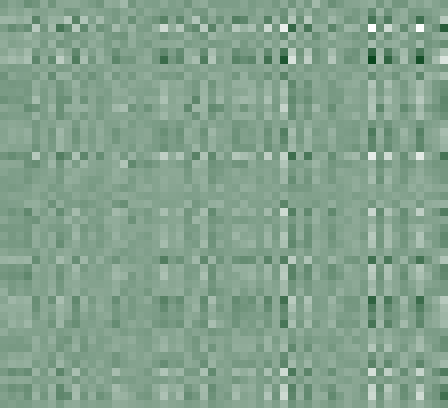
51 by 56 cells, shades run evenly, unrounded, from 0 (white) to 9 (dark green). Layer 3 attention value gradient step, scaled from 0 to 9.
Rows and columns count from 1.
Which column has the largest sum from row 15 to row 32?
37
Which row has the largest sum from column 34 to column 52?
8
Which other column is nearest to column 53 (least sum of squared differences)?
47
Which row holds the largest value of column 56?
4
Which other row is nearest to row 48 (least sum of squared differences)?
16
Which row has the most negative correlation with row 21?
26
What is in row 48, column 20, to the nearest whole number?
5
